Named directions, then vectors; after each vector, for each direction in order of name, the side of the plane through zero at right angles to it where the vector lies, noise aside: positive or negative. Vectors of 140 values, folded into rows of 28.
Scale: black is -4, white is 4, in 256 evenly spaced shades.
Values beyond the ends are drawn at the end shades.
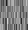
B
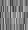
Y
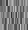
positive, negative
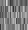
negative, positive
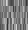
negative, positive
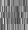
negative, negative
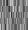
positive, negative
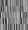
positive, positive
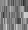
negative, negative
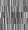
negative, negative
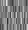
negative, positive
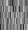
negative, positive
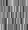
positive, negative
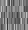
negative, negative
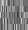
negative, negative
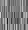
negative, negative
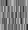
positive, negative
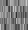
positive, negative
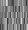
negative, positive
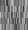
positive, negative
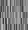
positive, positive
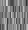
negative, positive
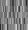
negative, positive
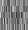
negative, negative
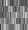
negative, positive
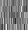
negative, negative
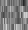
negative, negative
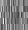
negative, negative
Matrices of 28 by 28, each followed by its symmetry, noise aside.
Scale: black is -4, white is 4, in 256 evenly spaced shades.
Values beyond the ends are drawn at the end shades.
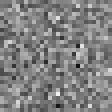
mirrored top to bottom.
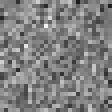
symmetric.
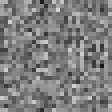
mirrored top to bottom.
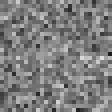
symmetric.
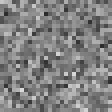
symmetric across the other diagonal.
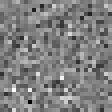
antisymmetric.
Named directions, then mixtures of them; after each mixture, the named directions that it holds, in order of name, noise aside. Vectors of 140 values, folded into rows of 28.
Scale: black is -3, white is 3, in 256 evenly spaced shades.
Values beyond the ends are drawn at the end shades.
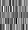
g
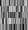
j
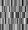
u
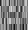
j.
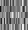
j, u.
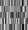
j, u.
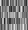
j.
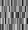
u.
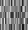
j, u.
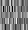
g.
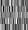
g.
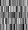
g, j.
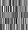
g.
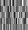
g, u.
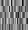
g, u.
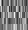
j, u.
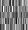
g.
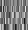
g, u.
